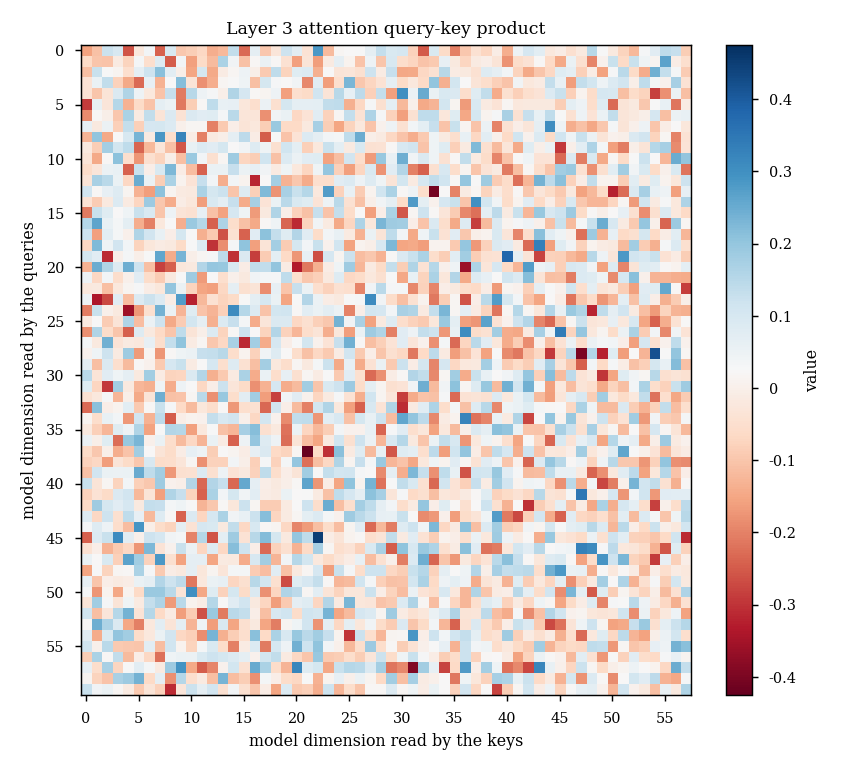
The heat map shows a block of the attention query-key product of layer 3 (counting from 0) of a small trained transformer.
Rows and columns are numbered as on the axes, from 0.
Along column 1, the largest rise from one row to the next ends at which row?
24
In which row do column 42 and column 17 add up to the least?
42
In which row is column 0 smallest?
5
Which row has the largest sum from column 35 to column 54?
48
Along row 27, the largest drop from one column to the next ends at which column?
15
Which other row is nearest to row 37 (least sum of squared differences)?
44
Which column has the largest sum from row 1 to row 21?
29
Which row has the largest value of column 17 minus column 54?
47
